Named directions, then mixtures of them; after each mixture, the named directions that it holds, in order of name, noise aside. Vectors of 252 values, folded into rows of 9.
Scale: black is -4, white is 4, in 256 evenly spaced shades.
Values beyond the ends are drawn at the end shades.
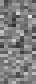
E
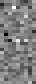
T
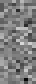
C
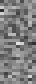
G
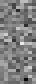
C, T.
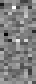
T.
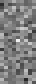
C, T.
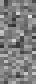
E.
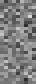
C, E.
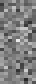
C, T.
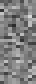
E, G.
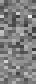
C, E.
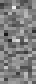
E, T.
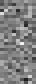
C, G.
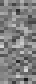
C, E.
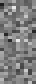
C, T.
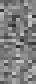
E, G.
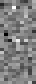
T.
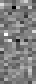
T.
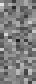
C, T.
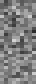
E, T.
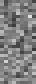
E.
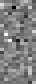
T.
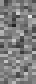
E.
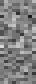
E.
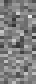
E.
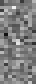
G, T.
